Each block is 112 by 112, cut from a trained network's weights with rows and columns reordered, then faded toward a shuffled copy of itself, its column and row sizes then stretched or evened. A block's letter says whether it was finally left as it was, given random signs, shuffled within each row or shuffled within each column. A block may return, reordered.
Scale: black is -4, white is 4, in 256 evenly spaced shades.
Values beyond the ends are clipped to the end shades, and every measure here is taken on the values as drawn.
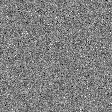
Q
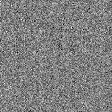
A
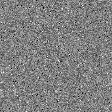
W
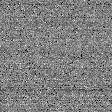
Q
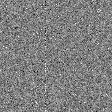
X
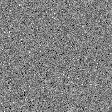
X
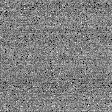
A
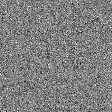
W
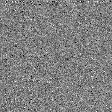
W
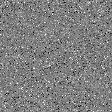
Q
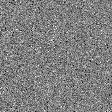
X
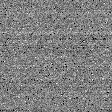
Q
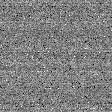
Q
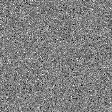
W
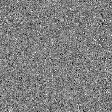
A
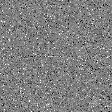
W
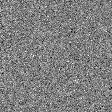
X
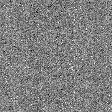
X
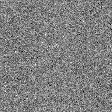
X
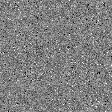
W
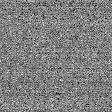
A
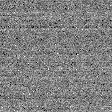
A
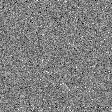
Q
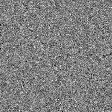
A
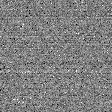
Q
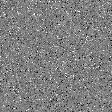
X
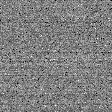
Q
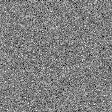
W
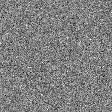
Q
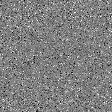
Q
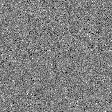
Q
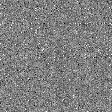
A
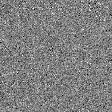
A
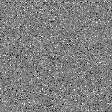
A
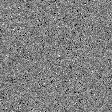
X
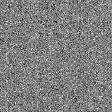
A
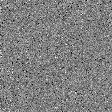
X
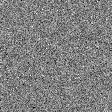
Q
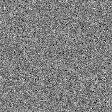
W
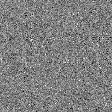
A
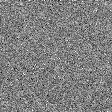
Q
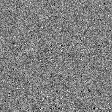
W
